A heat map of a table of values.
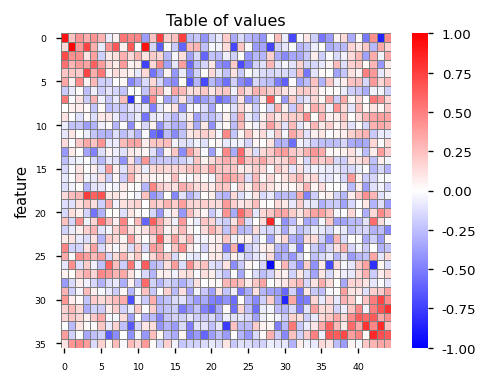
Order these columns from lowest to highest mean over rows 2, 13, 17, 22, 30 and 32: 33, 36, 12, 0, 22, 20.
20, 33, 22, 36, 0, 12
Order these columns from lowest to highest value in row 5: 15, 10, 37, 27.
15, 10, 27, 37
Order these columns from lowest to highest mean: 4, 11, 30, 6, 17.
30, 17, 11, 6, 4
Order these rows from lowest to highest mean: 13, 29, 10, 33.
29, 10, 33, 13
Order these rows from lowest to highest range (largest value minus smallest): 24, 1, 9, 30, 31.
9, 24, 31, 30, 1
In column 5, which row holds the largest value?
18
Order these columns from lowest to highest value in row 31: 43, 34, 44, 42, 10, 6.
6, 10, 34, 42, 43, 44
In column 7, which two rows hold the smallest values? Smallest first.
34, 10
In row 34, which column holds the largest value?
42
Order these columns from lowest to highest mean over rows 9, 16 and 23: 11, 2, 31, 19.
11, 19, 2, 31
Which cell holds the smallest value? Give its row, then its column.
26, 28
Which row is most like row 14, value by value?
28
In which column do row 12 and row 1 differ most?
1
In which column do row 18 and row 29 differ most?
32
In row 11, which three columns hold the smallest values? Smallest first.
13, 12, 15
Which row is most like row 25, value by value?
12
